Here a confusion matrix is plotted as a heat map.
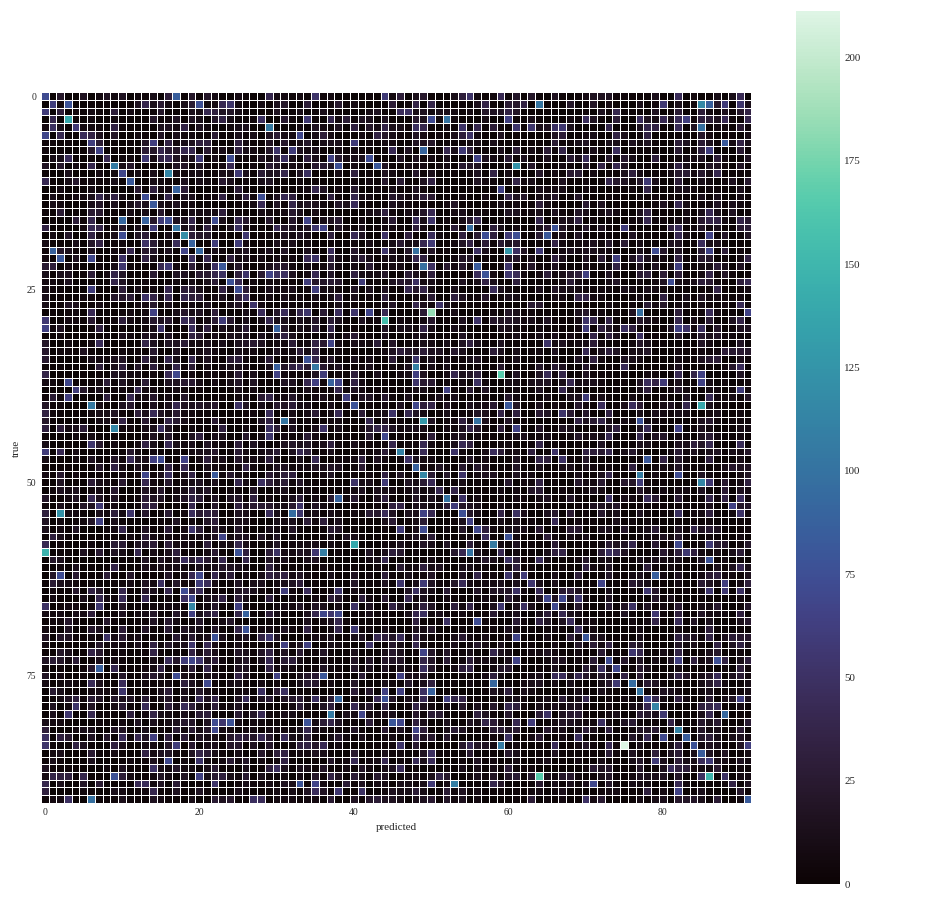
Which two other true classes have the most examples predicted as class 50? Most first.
28, 77
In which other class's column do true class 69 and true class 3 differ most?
52
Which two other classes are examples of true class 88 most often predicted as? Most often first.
64, 86
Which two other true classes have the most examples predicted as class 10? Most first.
16, 18
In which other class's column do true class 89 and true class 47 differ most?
53
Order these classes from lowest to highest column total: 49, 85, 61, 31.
31, 61, 85, 49
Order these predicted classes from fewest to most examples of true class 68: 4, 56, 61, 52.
4, 61, 52, 56
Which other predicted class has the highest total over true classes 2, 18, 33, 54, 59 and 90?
0
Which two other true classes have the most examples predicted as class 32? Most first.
54, 7
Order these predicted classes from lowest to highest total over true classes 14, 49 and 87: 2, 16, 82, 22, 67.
67, 2, 16, 22, 82
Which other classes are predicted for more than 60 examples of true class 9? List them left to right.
38, 43, 61
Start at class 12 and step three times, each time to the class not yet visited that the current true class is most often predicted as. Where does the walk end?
7
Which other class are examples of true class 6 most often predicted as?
88
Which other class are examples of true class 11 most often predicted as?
78
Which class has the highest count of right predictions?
3
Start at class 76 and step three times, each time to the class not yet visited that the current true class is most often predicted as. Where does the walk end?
85
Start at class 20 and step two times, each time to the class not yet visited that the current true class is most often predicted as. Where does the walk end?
86
